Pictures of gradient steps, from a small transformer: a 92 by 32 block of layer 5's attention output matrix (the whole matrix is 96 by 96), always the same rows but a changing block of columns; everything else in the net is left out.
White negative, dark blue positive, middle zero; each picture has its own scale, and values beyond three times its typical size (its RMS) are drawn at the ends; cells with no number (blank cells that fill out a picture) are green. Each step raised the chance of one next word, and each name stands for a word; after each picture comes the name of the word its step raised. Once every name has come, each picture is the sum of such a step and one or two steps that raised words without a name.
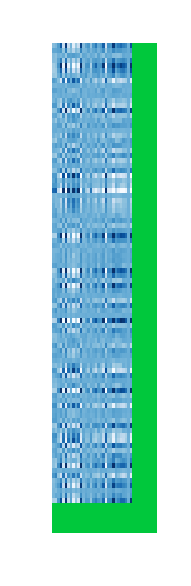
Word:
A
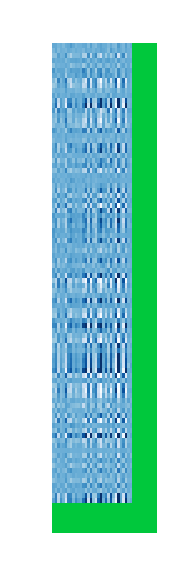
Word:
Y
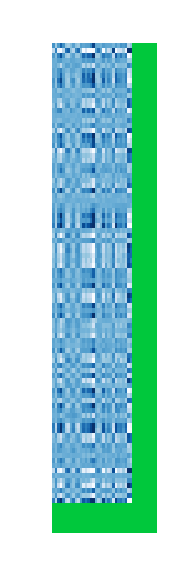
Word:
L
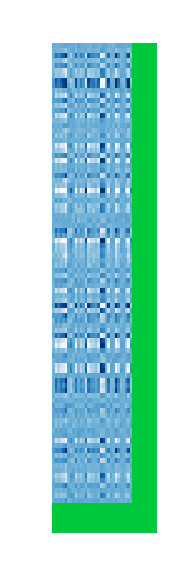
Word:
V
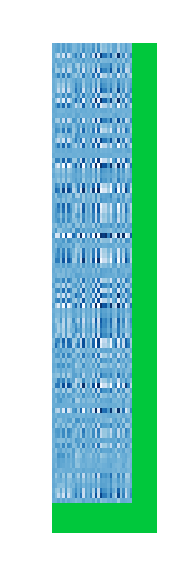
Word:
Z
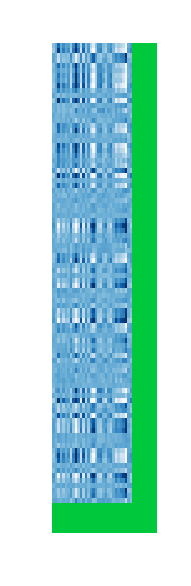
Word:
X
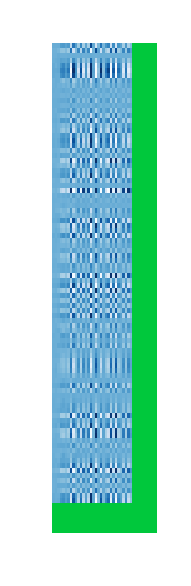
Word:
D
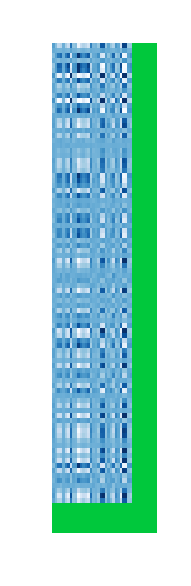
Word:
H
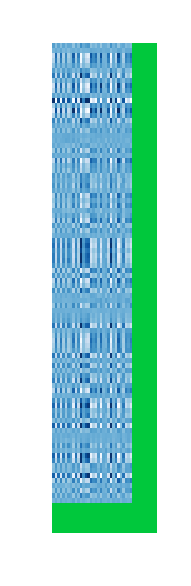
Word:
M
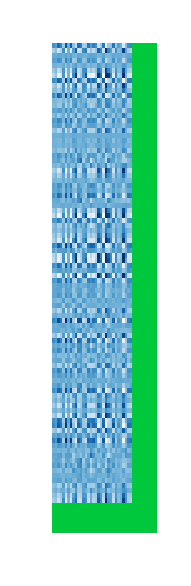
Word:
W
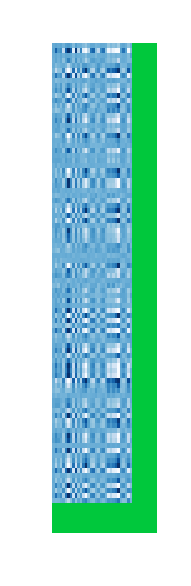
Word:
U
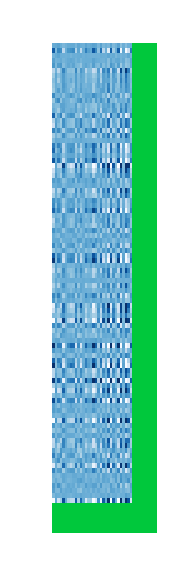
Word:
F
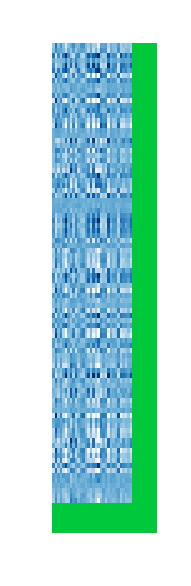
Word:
H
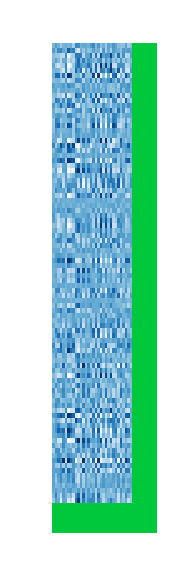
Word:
H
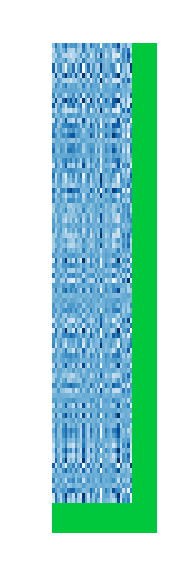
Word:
H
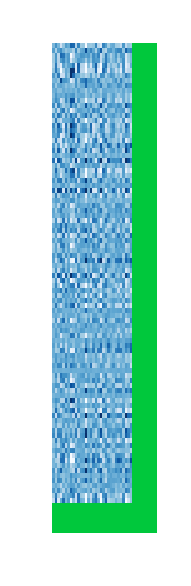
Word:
D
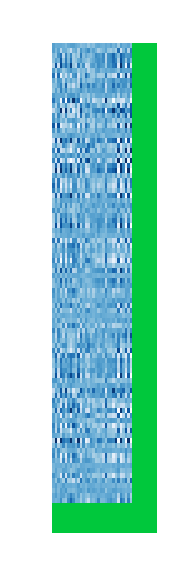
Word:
M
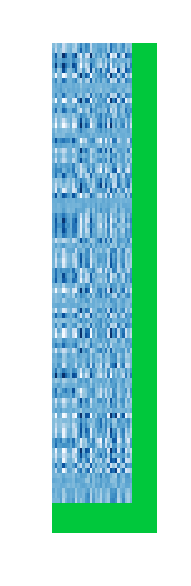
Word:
H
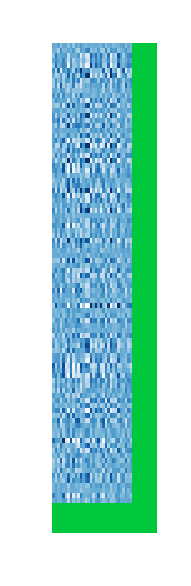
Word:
V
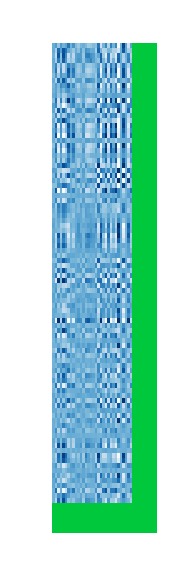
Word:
X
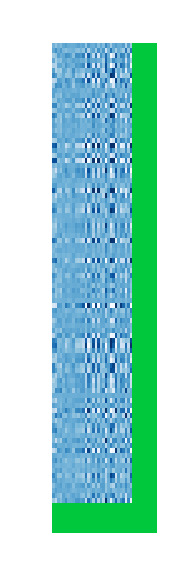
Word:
V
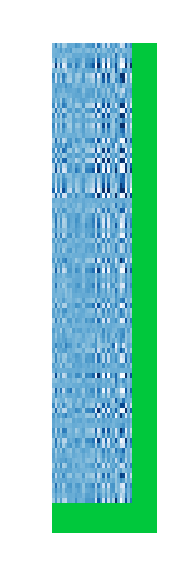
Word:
A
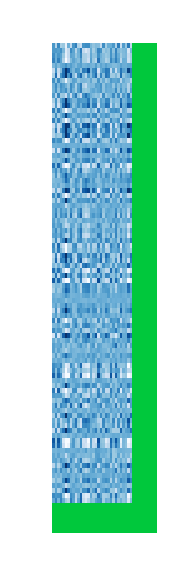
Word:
W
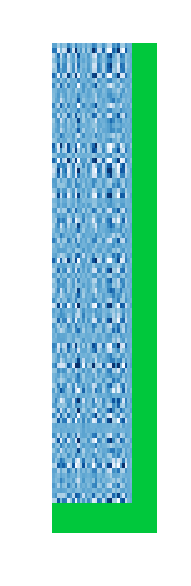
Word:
F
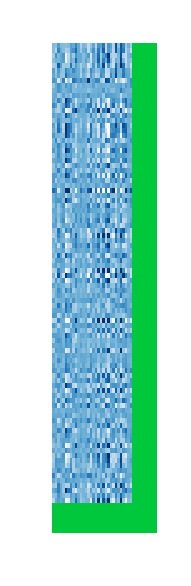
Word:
A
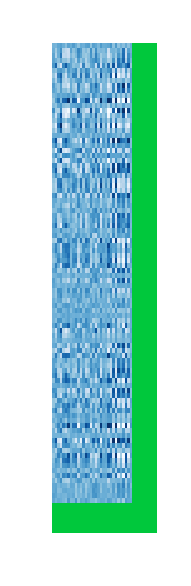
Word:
M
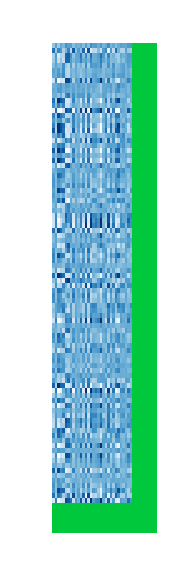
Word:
L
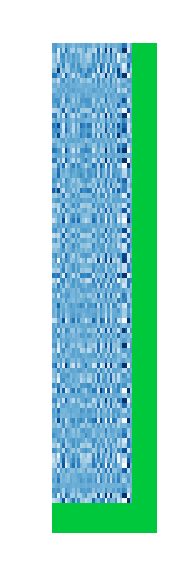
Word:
F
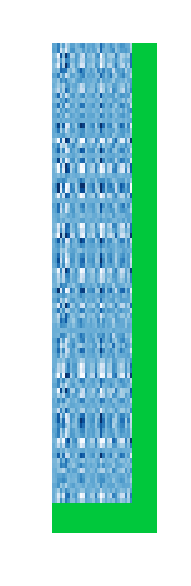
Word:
Z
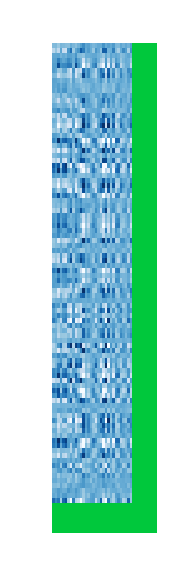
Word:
F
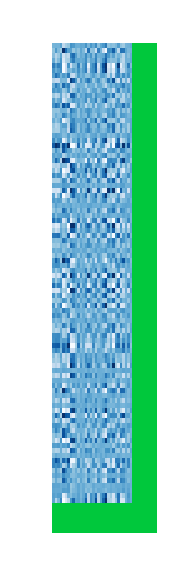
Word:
D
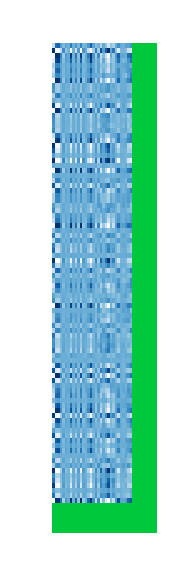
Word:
L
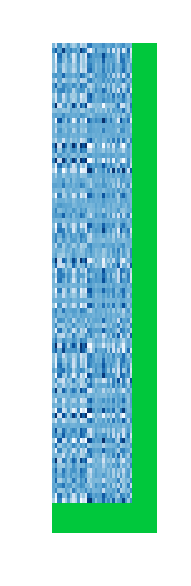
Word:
U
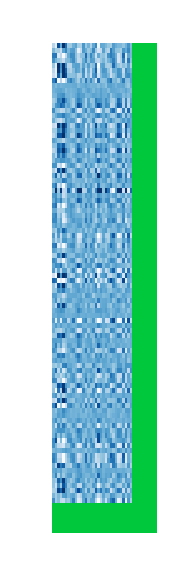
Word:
A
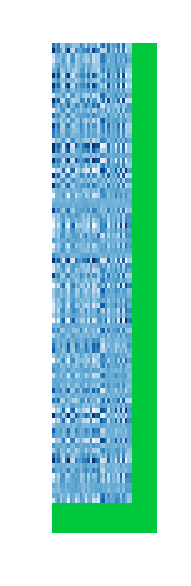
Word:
X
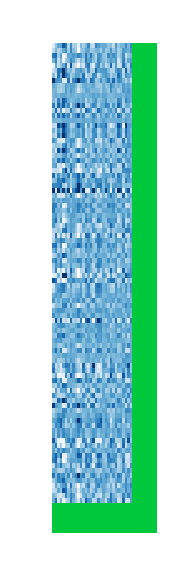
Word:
A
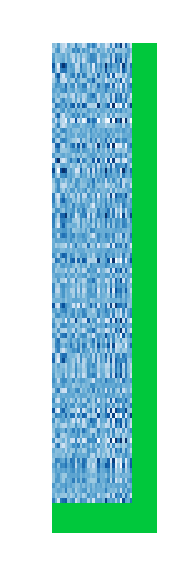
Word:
W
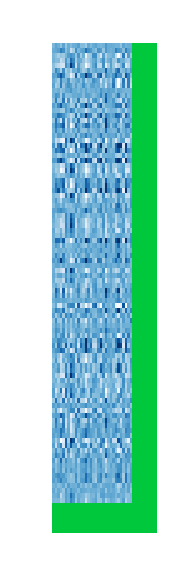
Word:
V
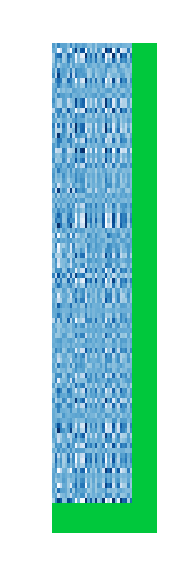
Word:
L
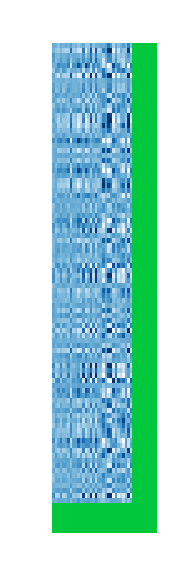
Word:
U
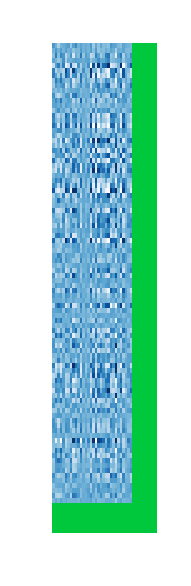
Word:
V
